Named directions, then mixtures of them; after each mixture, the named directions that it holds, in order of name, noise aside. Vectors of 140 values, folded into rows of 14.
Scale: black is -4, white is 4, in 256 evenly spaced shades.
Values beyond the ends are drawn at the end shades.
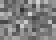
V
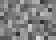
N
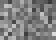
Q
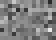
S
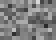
N, S, V.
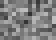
S, V.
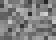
N, S, V.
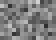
N, S, V.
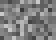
N, Q, V.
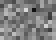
N, Q, S.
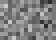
N, Q, S.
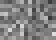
Q, V.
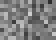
Q, S, V.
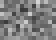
V.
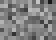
N, Q, S.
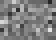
S, V.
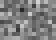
V.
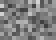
N, S, V.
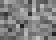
N, Q, V.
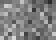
Q.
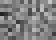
Q, V.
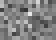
N, S, V.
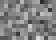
N.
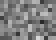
N.
